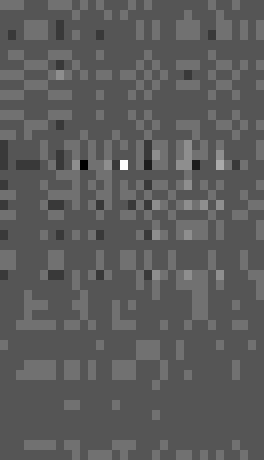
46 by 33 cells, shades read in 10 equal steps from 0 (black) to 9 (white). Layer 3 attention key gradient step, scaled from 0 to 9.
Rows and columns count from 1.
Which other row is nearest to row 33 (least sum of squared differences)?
38
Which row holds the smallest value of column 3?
17
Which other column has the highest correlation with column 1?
19
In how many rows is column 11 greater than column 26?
3
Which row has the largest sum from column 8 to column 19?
8
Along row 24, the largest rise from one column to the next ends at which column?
20
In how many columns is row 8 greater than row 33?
7
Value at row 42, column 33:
3
